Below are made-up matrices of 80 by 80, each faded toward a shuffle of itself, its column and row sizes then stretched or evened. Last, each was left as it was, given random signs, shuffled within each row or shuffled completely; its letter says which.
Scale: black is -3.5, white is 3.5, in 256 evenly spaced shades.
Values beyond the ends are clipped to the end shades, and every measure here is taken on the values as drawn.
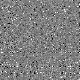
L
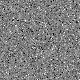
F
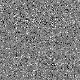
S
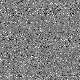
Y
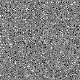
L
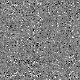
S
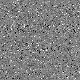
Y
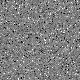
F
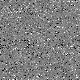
Y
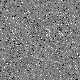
F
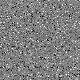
Y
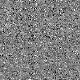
S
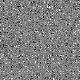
L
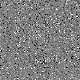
L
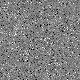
F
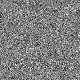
Y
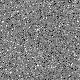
F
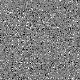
S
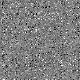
S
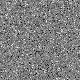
F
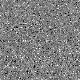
Y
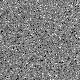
F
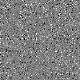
L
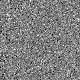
F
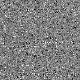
S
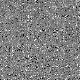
S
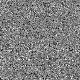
Y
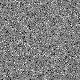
F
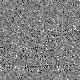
Y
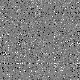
S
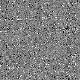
S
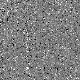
S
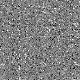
S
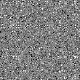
L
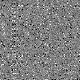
L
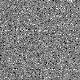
Y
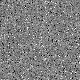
F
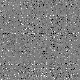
S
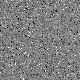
F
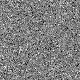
F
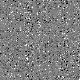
S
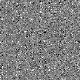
L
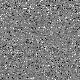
Y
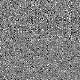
L
